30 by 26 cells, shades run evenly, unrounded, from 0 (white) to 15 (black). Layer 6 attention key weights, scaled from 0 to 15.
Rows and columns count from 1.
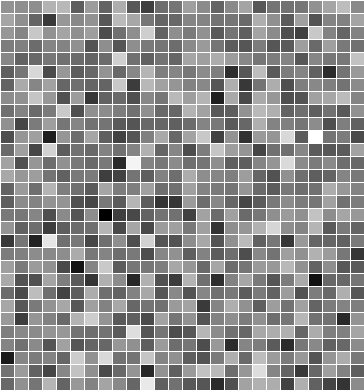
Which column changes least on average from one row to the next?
2
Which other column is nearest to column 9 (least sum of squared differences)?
26
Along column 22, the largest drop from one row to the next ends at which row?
30
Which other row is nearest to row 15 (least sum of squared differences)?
4
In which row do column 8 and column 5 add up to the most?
17
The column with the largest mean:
16
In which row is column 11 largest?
29
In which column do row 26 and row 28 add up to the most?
1
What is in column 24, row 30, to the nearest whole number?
11
